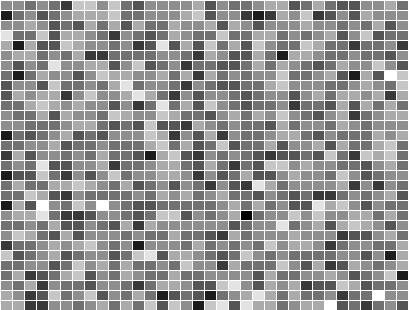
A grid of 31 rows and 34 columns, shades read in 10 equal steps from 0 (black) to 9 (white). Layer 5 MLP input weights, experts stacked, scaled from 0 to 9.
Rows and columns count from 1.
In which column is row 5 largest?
14
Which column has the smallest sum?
17
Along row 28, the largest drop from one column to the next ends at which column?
34
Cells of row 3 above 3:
28
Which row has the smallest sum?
16
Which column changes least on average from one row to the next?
11
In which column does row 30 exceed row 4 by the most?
32
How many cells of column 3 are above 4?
15
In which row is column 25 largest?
22
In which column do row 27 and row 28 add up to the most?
7
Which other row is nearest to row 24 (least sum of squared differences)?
3
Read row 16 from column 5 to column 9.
5 4 5 4 6
